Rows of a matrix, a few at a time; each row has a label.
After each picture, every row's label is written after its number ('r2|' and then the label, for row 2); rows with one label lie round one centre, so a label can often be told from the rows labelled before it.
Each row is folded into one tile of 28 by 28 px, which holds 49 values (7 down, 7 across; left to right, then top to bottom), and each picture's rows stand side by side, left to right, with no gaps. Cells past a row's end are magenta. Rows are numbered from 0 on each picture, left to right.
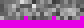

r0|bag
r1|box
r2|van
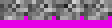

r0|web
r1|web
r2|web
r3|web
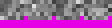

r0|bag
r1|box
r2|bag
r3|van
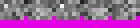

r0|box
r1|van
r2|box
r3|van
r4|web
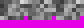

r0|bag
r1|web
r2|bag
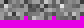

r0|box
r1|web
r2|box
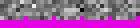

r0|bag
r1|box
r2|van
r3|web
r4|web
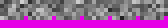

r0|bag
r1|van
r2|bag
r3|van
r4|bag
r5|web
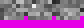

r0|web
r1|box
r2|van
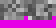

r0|web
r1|bag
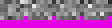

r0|bag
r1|box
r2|box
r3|box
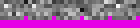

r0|box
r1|box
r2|van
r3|bag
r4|box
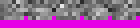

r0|web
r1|van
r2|box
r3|van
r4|web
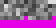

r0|box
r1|bag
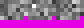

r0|bag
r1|box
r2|web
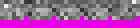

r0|box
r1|van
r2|van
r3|van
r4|bag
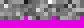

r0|box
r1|bag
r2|web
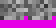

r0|web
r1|web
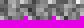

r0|bag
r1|bag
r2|bag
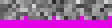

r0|web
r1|box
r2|bag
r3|bag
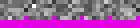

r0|van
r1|box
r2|web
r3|bag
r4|van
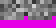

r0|web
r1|box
